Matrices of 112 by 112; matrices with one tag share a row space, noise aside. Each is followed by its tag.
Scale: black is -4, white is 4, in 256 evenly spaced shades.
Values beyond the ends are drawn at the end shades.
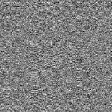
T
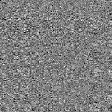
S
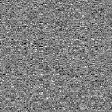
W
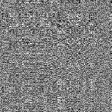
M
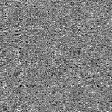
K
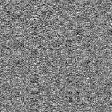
T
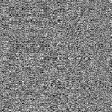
M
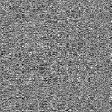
M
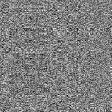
M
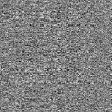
M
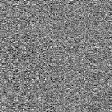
S
